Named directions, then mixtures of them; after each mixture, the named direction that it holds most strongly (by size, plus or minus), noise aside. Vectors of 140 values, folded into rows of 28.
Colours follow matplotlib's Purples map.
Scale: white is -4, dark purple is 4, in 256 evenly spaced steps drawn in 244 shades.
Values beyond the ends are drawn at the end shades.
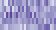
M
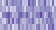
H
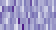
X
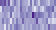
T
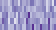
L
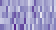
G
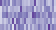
G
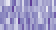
X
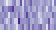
X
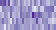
T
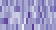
G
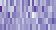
T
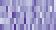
G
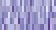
L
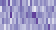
T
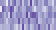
X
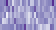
M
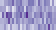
H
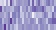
T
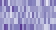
M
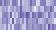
T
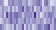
M
